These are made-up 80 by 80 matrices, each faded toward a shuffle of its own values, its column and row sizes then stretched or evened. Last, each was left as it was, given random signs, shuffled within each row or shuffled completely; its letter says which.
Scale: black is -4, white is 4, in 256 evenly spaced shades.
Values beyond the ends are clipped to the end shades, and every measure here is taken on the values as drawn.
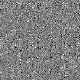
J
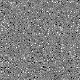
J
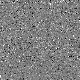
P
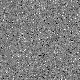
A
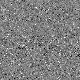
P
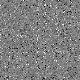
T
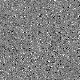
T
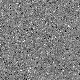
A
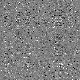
J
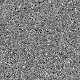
P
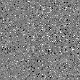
J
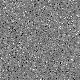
A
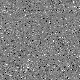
P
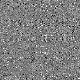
J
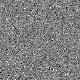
P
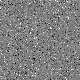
A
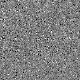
T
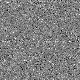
P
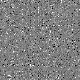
J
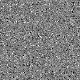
T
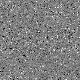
P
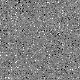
T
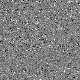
P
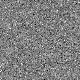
A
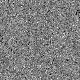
A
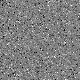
A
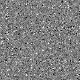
T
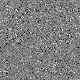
T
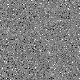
J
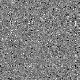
J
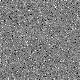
A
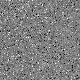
A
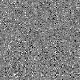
J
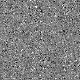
T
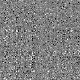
J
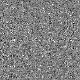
T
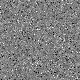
A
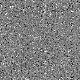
T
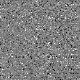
J
